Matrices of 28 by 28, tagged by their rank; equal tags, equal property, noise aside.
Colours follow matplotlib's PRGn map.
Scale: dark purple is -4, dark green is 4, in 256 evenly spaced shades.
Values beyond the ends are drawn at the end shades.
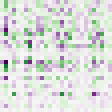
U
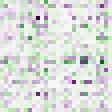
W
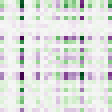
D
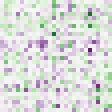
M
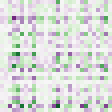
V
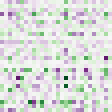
W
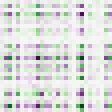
D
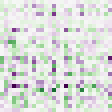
U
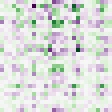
U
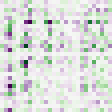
U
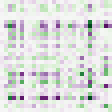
V
